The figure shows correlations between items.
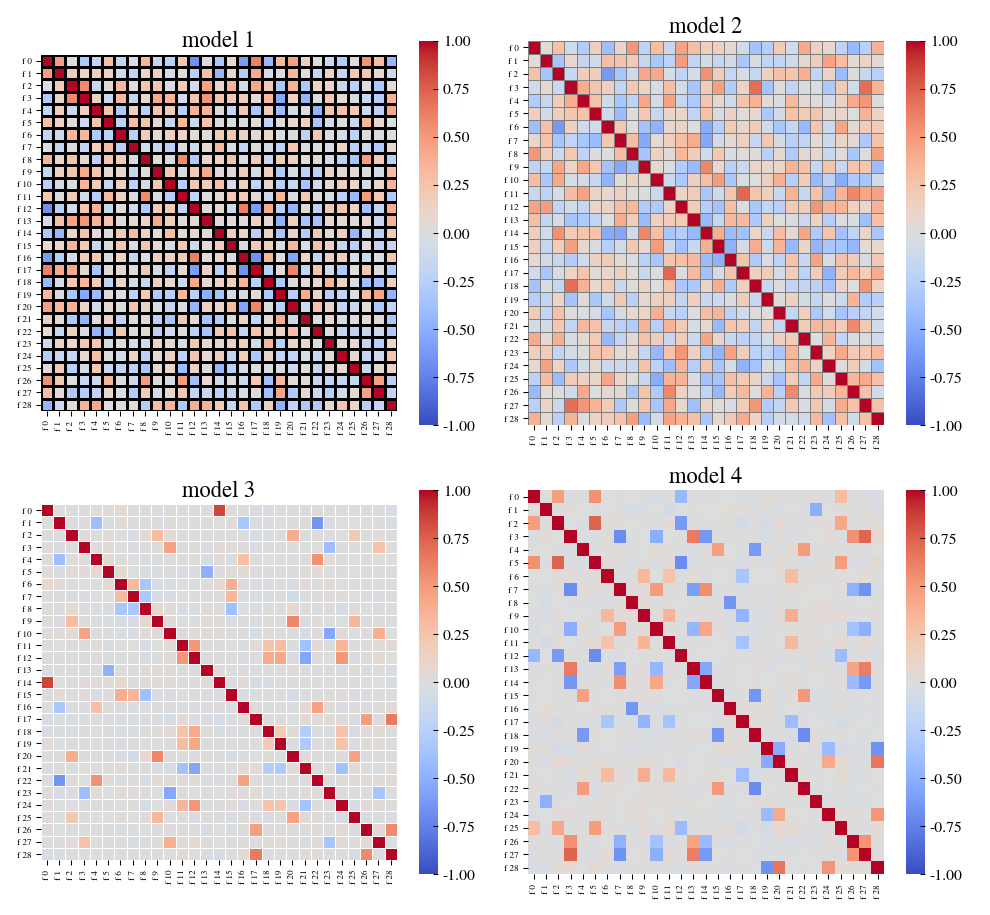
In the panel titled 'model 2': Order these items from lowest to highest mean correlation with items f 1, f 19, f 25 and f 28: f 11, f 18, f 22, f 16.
f 22, f 18, f 16, f 11
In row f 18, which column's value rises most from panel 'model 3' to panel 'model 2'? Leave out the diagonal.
f 3
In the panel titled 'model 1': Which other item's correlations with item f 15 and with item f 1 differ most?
f 14
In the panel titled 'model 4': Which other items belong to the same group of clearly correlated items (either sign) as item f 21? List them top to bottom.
f 6, f 9, f 11, f 17
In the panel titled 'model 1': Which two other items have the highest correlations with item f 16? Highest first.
f 12, f 18
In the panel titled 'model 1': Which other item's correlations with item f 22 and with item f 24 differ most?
f 4
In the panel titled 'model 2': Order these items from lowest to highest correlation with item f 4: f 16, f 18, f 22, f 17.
f 16, f 22, f 17, f 18
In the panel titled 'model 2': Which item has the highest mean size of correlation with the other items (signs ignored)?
f 14
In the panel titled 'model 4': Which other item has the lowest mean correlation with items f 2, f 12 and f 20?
f 19
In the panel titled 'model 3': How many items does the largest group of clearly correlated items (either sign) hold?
6
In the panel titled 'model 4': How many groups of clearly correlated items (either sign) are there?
7
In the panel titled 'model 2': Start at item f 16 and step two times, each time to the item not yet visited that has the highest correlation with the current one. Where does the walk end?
f 12
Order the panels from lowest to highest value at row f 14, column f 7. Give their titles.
model 2, model 3, model 1, model 4
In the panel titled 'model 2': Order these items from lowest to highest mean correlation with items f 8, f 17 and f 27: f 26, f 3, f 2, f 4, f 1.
f 2, f 1, f 26, f 4, f 3
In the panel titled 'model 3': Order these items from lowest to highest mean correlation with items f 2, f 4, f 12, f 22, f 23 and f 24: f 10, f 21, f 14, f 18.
f 21, f 10, f 14, f 18
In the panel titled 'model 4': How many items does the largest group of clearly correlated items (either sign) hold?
7
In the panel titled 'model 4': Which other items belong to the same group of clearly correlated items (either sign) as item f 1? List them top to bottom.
f 23
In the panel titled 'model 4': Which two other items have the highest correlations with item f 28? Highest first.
f 20, f 24
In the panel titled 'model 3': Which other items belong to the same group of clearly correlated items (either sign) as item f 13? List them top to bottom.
f 5
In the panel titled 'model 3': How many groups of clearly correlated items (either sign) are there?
8
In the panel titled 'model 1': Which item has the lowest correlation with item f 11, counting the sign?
f 25
